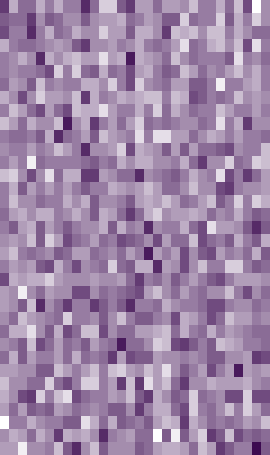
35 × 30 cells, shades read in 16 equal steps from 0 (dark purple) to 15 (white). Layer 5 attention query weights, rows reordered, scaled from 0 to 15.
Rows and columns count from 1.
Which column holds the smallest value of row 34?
12
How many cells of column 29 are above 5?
27
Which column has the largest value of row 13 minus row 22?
16
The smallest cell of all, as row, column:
35, 29
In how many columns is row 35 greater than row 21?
13
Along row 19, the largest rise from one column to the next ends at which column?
6
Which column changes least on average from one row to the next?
23
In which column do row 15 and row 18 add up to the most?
24
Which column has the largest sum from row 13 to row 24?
2
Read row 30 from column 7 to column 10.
6 4 7 12
